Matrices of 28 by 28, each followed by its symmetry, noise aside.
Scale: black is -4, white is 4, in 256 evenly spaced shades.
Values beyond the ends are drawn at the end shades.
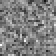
antisymmetric.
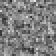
antisymmetric.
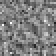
antisymmetric.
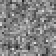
no symmetry.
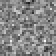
mirrored left to right.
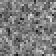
no symmetry.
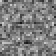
mirrored left to right.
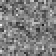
no symmetry.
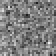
no symmetry.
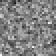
symmetric across the other diagonal.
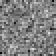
symmetric.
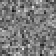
same after a half turn.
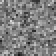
same after a half turn.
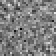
antisymmetric.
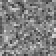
no symmetry.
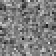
antisymmetric.
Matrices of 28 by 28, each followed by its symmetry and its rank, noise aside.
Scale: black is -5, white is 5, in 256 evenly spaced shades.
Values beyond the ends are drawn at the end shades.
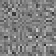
symmetric, rank four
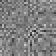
symmetric, rank four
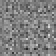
antisymmetric, rank four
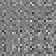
antisymmetric, rank four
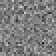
no symmetry, rank six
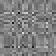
no symmetry, rank three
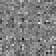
antisymmetric, rank six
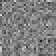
symmetric, rank six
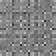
symmetric, rank three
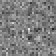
no symmetry, rank six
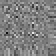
no symmetry, rank four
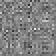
no symmetry, rank six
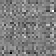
no symmetry, rank four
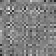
symmetric, rank three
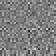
no symmetry, rank four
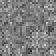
symmetric, rank six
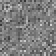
symmetric, rank six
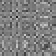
symmetric, rank three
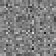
no symmetry, rank six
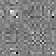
symmetric, rank three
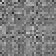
symmetric, rank four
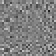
no symmetry, rank four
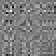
symmetric, rank three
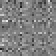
antisymmetric, rank four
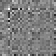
symmetric, rank three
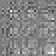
symmetric, rank three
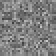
no symmetry, rank six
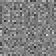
antisymmetric, rank six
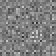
symmetric, rank four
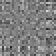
antisymmetric, rank four
